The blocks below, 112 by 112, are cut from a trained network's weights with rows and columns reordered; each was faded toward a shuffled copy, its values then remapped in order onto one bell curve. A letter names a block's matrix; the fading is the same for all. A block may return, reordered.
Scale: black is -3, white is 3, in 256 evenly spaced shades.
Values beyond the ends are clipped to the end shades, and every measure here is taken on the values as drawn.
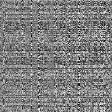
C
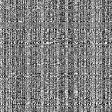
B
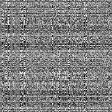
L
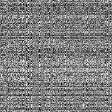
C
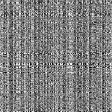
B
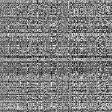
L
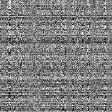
L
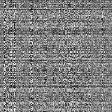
C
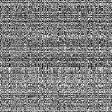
L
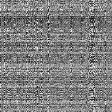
L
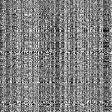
B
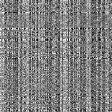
B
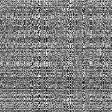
C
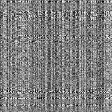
B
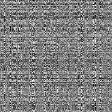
C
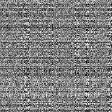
L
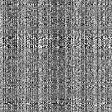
B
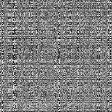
C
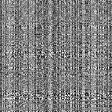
B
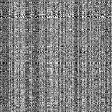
B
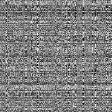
C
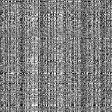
B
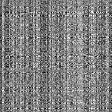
B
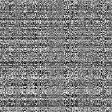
L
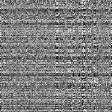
L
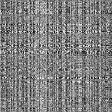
B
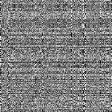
C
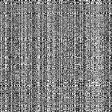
B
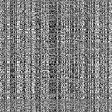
B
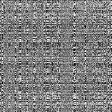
C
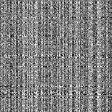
B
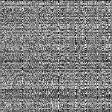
C
